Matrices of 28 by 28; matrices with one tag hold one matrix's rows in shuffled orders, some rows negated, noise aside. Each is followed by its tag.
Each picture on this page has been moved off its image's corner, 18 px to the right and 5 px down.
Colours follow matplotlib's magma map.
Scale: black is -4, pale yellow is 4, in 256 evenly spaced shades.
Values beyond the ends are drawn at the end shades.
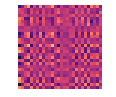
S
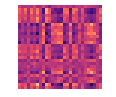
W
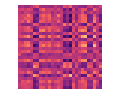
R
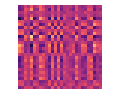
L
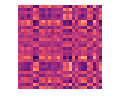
R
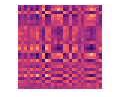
W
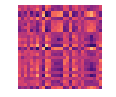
W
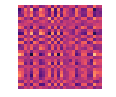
L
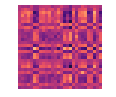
R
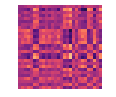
R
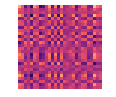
L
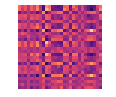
W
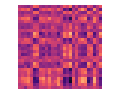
R
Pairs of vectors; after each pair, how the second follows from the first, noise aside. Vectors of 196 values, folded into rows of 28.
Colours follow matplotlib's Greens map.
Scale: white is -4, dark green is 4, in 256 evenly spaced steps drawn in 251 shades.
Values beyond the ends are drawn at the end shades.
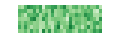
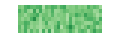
shrunk.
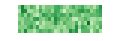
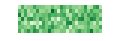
shuffled.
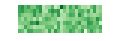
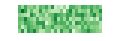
shuffled.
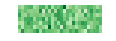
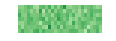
shrunk.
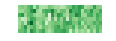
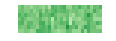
reversed, shrunk.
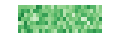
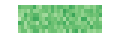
negated, shrunk.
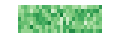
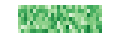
reversed, negated.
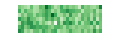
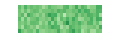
reversed, shrunk.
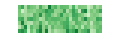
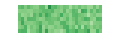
shrunk.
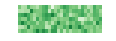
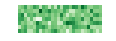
reversed.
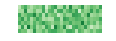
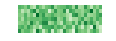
reversed.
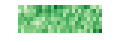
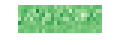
reversed, partly zeroed.
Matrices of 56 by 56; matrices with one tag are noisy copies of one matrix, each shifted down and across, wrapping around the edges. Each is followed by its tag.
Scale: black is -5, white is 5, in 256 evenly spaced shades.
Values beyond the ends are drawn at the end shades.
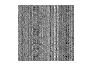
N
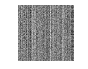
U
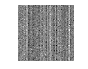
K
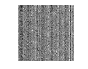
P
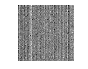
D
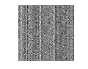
K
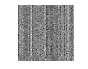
K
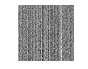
D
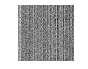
D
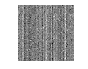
K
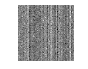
K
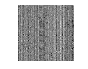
N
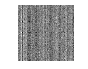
P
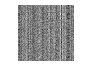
P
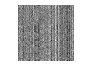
N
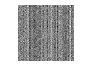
K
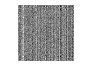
D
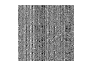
N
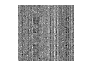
N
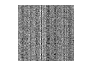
P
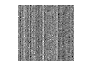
K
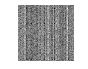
K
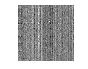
N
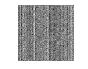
K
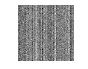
K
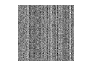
K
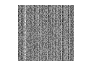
D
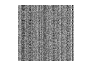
P
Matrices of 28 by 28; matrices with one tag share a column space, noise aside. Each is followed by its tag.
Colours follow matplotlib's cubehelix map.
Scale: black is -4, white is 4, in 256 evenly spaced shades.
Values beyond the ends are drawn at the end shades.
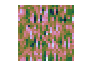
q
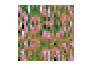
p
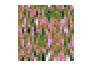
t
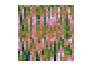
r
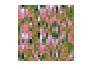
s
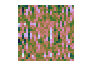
s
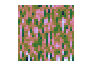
t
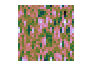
t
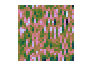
t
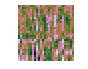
r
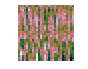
r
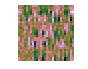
q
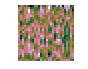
s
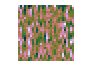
s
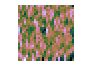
t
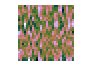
p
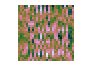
s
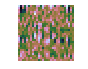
s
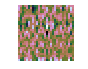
p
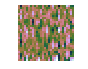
t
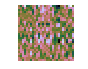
s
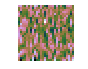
t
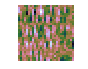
q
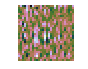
s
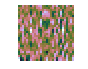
t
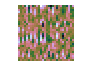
s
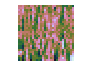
r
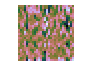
p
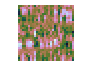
q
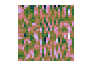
s
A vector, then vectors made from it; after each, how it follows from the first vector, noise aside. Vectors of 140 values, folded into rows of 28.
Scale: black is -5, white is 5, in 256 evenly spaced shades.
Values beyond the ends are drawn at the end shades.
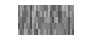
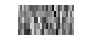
reversed, negated, scaled up.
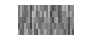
copied.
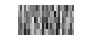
reversed, negated, scaled up.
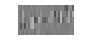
reversed, negated, partly zeroed.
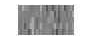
reversed, negated, partly zeroed.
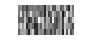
wrapped around, scaled up.
